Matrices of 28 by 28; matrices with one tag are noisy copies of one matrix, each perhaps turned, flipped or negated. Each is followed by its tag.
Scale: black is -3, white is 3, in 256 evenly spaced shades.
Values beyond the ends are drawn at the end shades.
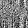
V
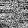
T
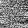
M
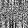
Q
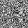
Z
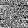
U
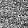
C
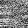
T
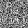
Z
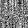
Q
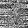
V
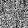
C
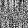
Q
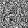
Z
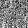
C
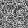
Z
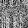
T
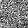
C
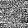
U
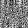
Q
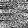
T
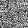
C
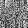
U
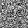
Z
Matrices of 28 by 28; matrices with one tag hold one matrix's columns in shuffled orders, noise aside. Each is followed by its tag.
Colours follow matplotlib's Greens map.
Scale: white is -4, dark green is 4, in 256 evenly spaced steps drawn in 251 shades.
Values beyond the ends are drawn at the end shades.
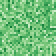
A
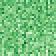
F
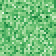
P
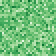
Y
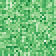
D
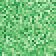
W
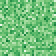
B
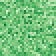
W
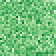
W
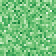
W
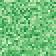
W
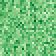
A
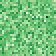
P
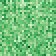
D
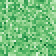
D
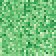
F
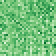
F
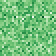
P
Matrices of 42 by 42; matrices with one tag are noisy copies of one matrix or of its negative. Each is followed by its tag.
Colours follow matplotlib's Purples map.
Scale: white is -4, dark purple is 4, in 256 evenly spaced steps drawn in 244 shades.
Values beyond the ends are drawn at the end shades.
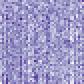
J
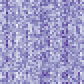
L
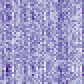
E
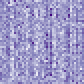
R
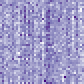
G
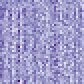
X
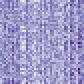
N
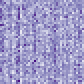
X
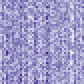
J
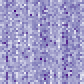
L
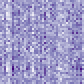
E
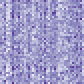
E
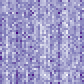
L
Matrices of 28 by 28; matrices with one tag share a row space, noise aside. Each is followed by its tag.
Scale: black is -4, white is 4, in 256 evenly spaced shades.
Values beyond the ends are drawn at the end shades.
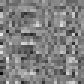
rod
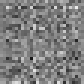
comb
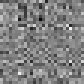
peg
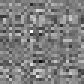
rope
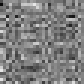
rod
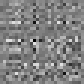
comb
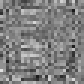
rod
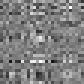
rope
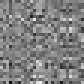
rope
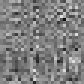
comb
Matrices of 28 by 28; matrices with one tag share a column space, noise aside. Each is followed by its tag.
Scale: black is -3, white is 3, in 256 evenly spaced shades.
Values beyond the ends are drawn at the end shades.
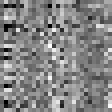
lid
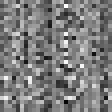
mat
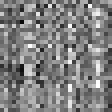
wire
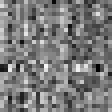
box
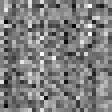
lid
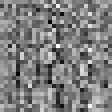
wire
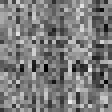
box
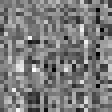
box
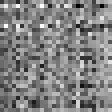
lid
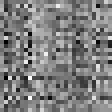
mat
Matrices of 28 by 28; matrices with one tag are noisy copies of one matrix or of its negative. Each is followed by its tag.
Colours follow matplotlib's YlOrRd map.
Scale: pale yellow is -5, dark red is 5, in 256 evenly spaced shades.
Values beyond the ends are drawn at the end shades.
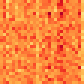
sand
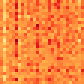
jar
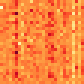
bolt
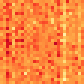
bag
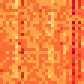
bolt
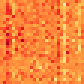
bag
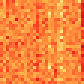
sand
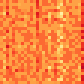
sand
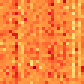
bolt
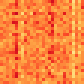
bolt
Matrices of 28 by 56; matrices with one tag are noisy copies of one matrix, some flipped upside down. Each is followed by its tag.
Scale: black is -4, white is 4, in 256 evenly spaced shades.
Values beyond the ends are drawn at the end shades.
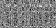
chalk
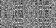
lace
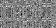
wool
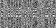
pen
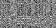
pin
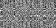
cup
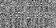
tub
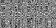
tub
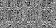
wool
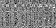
chalk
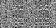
lace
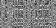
lace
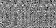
chalk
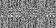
pen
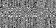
pen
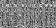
chalk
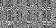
wool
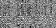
pin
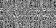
cup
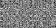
cup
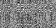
pin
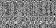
chalk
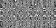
cup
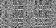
lace
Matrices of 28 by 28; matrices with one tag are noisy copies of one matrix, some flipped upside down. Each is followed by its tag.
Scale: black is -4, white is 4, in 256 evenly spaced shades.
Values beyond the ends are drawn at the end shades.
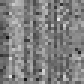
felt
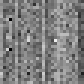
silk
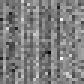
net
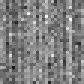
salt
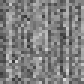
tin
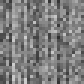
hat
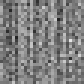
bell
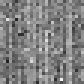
salt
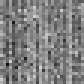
salt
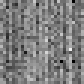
salt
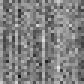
silk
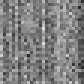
silk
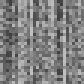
bell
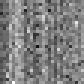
felt
